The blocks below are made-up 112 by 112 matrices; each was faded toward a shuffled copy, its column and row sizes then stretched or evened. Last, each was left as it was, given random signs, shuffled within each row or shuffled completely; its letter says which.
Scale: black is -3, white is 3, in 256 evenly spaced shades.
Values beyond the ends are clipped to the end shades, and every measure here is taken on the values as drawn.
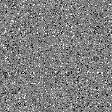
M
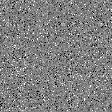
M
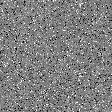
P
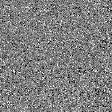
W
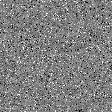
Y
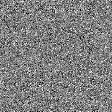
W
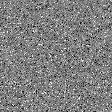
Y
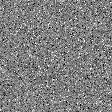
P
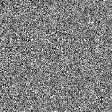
M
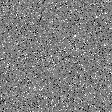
P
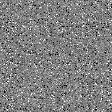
W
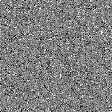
M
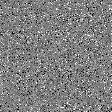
W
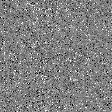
W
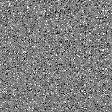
M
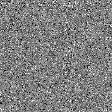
W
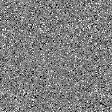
M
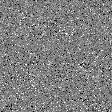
Y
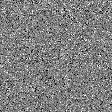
Y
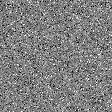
P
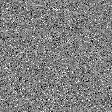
Y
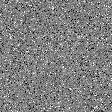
P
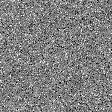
P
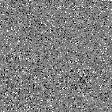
M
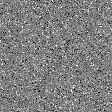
P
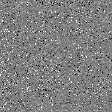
W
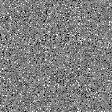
M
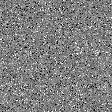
Y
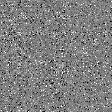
M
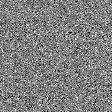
W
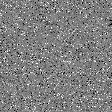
Y
